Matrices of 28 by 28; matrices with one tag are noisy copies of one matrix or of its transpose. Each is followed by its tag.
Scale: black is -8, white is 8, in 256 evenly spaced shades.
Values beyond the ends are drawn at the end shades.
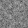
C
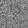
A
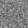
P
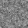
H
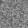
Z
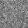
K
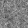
A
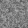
C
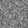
C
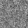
H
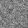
C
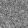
H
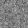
A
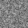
K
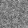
Z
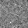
K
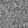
K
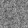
A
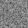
P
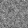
C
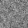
C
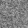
Z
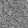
P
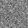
P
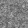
A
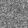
A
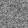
A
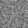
K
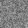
Z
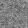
A
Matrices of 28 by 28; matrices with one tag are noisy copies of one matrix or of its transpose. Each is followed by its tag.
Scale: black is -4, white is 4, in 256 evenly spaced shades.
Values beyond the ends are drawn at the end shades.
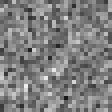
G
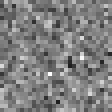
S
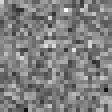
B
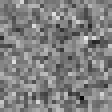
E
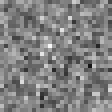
E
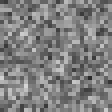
G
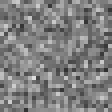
E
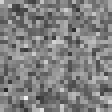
B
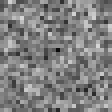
G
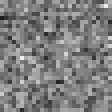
S
